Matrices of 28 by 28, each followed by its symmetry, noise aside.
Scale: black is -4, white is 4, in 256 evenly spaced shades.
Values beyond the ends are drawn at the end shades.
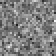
symmetric across the other diagonal.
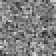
antisymmetric.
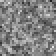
symmetric across the other diagonal.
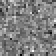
antisymmetric.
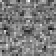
mirrored left to right.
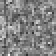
mirrored top to bottom.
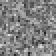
no symmetry.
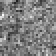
antisymmetric.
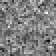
no symmetry.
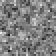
symmetric.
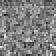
mirrored left to right.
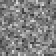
same after a half turn.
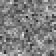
no symmetry.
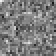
mirrored top to bottom.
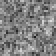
symmetric.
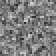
same after a half turn.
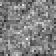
same after a half turn.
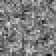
no symmetry.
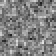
symmetric.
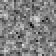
symmetric across the other diagonal.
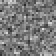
same after a half turn.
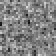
no symmetry.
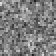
same after a half turn.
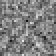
antisymmetric.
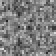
mirrored top to bottom.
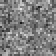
antisymmetric.
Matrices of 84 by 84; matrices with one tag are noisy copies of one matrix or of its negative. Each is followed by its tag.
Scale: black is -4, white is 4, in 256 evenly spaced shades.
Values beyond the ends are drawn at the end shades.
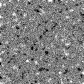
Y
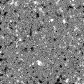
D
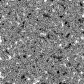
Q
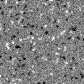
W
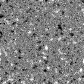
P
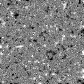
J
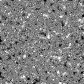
Q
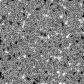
Q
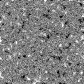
Q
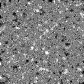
Y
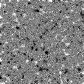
Y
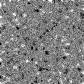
Y
